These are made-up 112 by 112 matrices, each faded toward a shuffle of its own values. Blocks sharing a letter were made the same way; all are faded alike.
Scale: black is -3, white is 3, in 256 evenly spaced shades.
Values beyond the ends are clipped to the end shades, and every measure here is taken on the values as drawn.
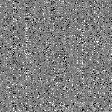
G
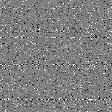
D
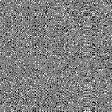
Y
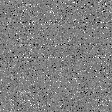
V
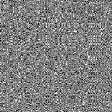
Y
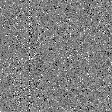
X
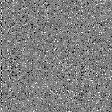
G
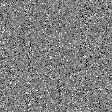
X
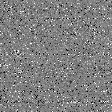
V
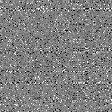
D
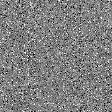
X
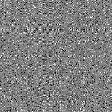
Y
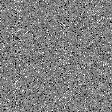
X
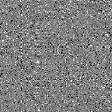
G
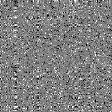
Y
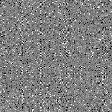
G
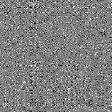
D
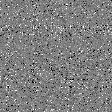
V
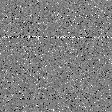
V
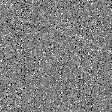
X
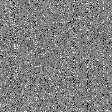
X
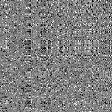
Y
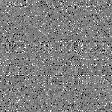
D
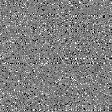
D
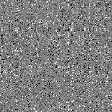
G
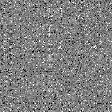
G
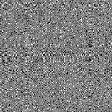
Y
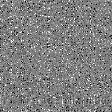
G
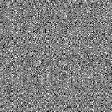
Y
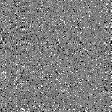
G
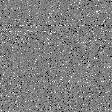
V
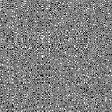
Y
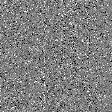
X
